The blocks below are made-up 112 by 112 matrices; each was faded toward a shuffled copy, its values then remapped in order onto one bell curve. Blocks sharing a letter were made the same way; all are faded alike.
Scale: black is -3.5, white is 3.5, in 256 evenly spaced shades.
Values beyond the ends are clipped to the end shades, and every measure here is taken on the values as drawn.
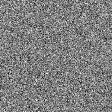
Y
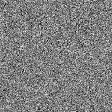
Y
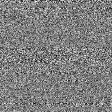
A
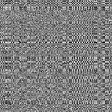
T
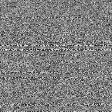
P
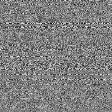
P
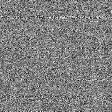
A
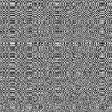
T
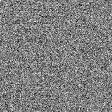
Y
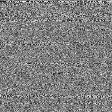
P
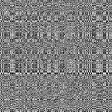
T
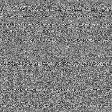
P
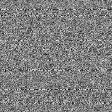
P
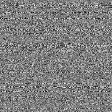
P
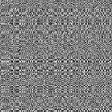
T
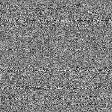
P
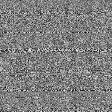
P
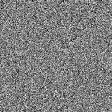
Y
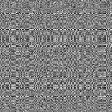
T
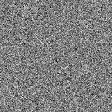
Y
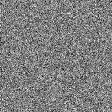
Y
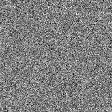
Y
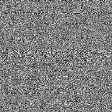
A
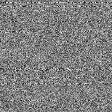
A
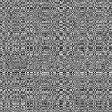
T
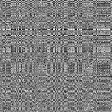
T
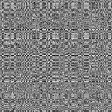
T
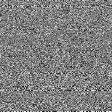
P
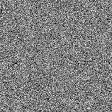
Y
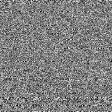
A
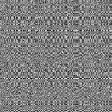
T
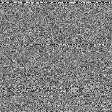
P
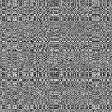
T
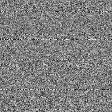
A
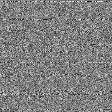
A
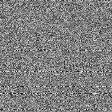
A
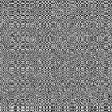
T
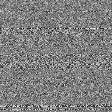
P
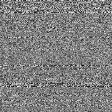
P
